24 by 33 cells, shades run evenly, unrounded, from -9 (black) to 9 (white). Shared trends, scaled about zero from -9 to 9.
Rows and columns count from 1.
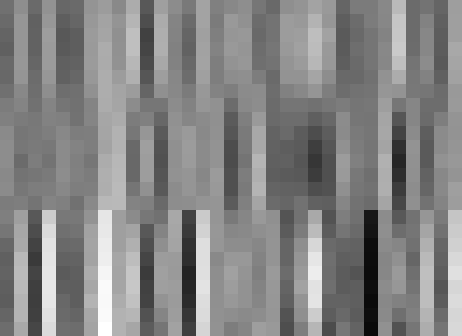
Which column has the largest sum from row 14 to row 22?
8
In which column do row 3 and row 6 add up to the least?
11
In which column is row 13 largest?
9
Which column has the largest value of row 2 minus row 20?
27
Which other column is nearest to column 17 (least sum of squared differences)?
22
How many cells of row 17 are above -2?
27
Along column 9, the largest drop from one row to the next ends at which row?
16
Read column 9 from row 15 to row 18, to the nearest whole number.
4 2 2 2
